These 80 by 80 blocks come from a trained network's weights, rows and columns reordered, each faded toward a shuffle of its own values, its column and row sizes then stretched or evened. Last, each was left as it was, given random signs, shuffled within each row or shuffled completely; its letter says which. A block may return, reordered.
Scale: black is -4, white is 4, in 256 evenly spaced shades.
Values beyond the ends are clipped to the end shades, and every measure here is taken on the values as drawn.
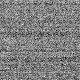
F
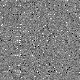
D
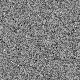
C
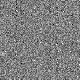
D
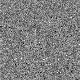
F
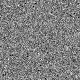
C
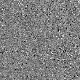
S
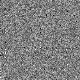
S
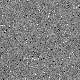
C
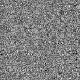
D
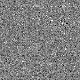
D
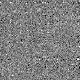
D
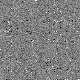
D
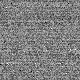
F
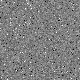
C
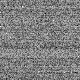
F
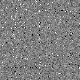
S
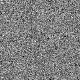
F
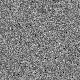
C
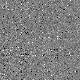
S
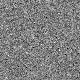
C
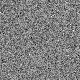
C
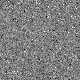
F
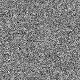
S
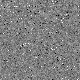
F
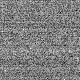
F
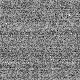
F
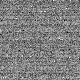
F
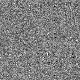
S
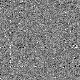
S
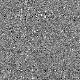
S
